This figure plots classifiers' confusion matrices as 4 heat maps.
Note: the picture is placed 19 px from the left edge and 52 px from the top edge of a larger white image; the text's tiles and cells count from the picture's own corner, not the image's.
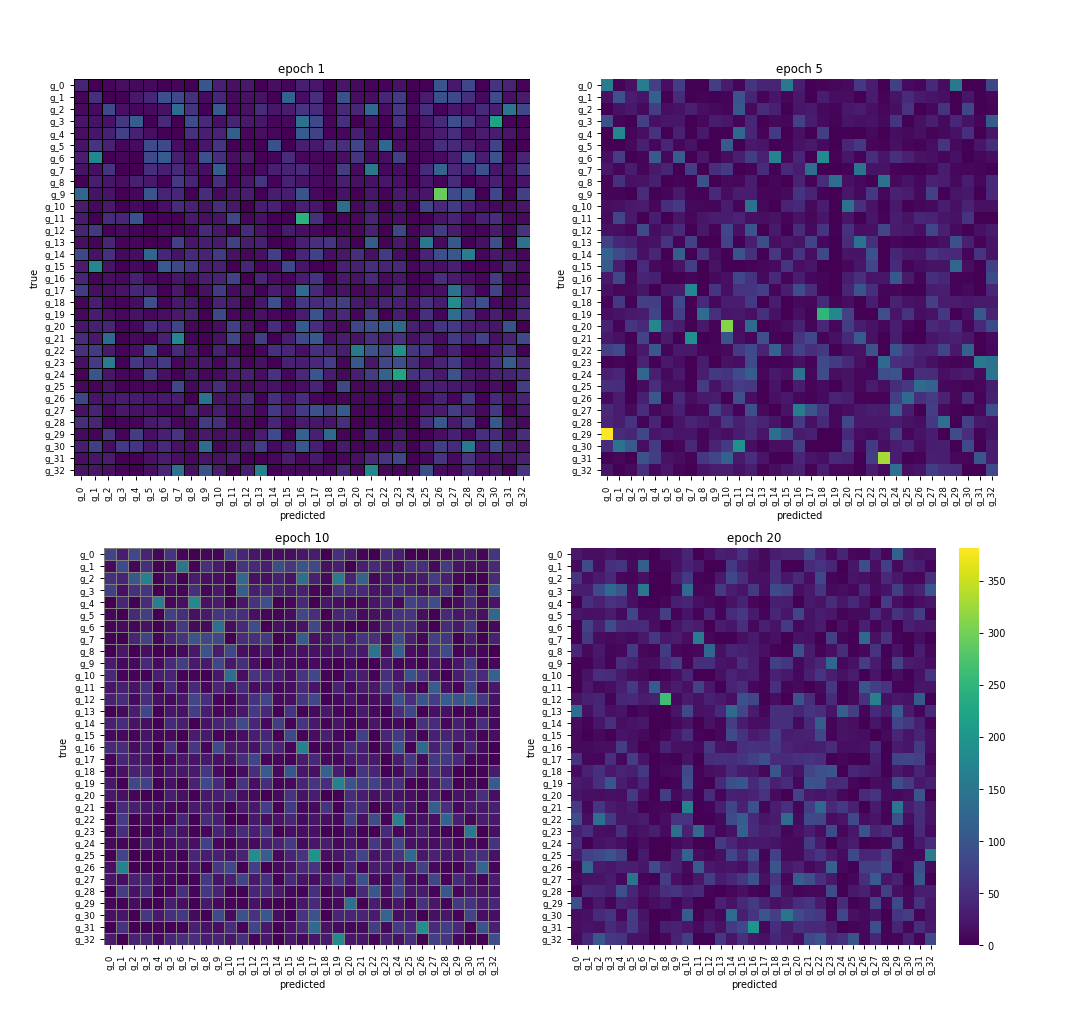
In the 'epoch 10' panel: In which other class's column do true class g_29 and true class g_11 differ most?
g_20
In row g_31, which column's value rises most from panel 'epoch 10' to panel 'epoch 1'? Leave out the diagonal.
g_23
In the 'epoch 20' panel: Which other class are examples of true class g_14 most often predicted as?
g_22
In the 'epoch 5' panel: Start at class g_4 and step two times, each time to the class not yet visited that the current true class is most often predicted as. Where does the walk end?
g_11
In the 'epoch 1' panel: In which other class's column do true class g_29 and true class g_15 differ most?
g_1
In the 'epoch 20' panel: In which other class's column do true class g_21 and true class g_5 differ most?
g_10
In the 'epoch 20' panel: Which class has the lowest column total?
g_7
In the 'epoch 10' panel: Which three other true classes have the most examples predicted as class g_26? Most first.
g_31, g_16, g_12
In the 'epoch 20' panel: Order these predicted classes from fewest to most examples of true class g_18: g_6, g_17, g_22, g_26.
g_17, g_26, g_6, g_22
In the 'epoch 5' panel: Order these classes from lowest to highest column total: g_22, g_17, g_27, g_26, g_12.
g_26, g_17, g_22, g_27, g_12
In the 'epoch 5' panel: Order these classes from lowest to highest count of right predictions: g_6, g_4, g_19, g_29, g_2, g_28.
g_2, g_4, g_29, g_6, g_28, g_19
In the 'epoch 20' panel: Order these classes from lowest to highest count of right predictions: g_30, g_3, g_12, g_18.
g_12, g_30, g_18, g_3
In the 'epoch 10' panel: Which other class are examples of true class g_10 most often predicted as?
g_32
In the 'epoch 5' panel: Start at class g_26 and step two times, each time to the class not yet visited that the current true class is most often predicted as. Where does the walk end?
g_27
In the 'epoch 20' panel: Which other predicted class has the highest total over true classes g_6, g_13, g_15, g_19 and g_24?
g_14
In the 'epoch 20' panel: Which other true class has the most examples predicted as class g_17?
g_30
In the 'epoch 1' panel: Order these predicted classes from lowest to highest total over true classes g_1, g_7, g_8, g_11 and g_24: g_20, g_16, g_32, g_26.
g_20, g_32, g_26, g_16
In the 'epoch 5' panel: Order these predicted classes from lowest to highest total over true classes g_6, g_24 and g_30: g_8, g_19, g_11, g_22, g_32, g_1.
g_19, g_8, g_22, g_32, g_1, g_11
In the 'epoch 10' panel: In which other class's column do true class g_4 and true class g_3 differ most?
g_7
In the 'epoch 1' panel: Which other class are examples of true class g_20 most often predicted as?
g_23
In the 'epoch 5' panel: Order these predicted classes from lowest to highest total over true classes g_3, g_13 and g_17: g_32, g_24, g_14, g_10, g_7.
g_14, g_24, g_10, g_32, g_7
